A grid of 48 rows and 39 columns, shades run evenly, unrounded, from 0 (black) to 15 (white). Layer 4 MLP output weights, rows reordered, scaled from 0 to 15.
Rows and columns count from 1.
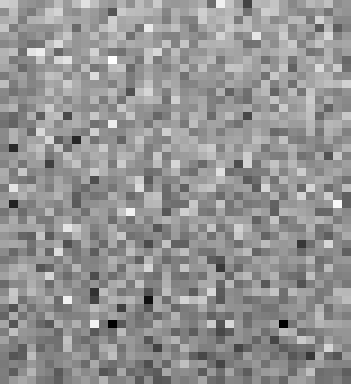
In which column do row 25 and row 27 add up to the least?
19
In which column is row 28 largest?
31
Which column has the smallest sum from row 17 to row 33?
9
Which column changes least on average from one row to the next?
10
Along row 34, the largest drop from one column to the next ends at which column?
25
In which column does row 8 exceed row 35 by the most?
13
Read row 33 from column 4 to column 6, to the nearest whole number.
9 9 9
